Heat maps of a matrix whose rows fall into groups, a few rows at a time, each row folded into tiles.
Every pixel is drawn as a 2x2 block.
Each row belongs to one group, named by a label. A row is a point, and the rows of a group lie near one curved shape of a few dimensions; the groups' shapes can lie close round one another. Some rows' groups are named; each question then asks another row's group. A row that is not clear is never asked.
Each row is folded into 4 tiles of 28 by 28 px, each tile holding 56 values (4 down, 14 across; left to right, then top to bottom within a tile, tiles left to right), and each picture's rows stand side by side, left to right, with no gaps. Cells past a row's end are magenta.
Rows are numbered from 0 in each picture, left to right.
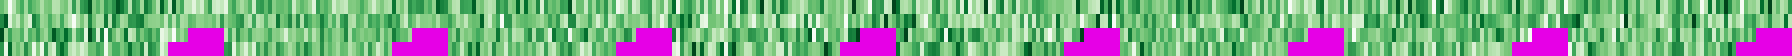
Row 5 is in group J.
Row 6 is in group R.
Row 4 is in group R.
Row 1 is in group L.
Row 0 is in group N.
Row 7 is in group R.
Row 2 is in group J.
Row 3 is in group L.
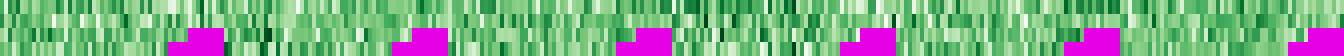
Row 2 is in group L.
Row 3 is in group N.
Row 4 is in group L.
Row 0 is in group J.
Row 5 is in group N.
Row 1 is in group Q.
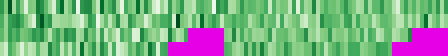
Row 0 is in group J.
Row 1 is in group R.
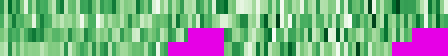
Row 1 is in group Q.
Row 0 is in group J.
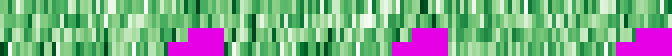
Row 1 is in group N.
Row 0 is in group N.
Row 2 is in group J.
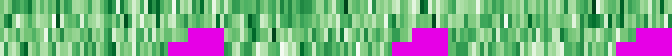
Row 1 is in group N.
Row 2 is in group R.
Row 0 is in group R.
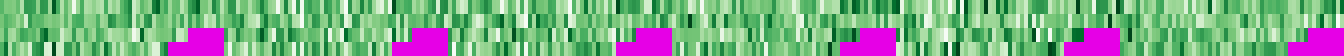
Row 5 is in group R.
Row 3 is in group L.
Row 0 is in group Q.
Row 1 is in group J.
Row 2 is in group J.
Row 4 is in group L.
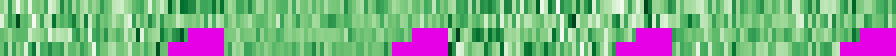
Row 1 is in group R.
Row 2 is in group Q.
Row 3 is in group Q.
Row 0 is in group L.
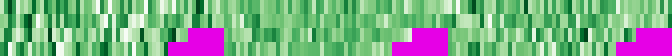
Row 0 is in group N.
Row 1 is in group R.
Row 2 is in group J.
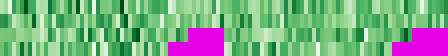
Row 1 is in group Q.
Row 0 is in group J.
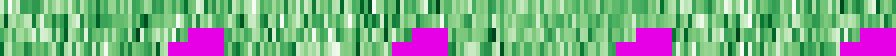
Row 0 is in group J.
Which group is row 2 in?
Q
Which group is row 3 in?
J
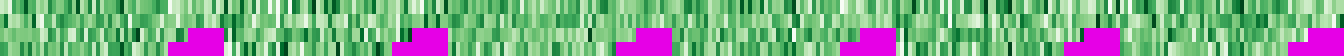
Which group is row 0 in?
J
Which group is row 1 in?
L
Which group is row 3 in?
J
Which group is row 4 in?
L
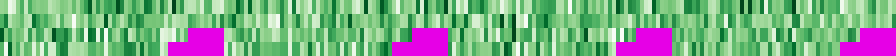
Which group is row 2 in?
J
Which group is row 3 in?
J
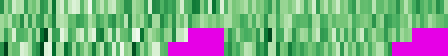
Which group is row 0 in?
Q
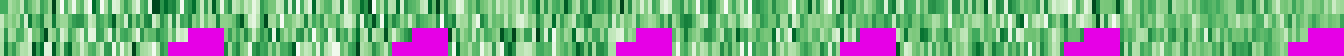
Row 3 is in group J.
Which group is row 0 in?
Q
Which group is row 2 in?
N
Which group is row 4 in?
Q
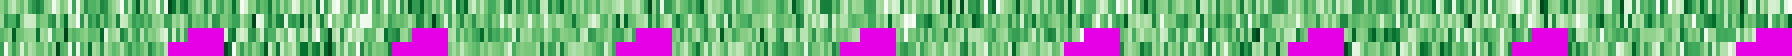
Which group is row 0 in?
J
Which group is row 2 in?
J
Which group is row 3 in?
R
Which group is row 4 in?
R
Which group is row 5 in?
J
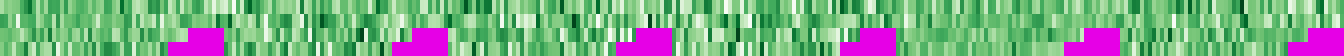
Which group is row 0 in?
R
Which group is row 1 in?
J
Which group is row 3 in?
J
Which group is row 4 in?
R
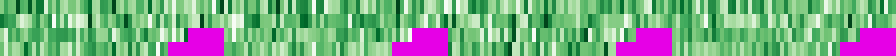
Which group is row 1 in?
R
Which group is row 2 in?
J
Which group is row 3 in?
J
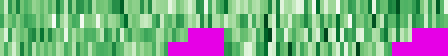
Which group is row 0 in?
J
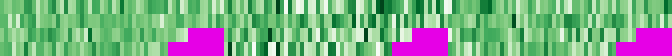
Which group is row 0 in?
R
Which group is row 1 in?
Q
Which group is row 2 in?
L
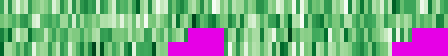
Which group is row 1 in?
J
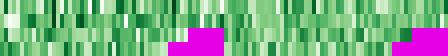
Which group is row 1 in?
Q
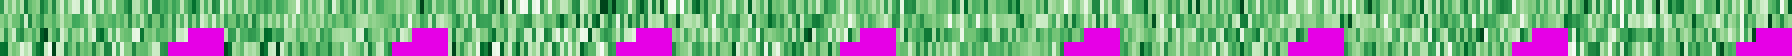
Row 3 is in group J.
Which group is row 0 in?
Q
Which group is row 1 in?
Q
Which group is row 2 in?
Q
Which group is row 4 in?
J
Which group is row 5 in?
J
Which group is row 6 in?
J
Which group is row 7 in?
L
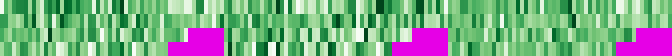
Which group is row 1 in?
Q
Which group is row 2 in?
J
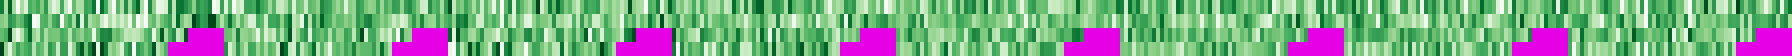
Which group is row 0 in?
N
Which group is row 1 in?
J
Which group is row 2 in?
L
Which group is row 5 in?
J
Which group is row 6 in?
J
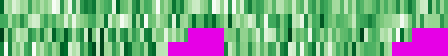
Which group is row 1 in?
J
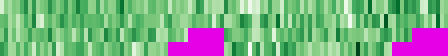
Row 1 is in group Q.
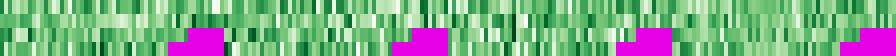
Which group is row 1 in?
Q
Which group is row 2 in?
J
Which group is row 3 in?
Q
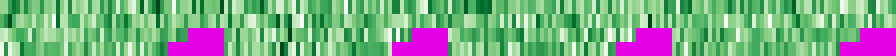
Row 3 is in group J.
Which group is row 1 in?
J
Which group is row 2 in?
L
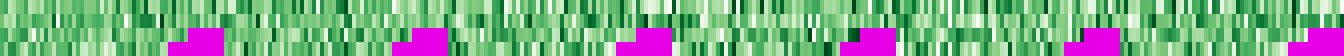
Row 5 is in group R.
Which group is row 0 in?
R
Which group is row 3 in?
L
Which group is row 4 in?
L
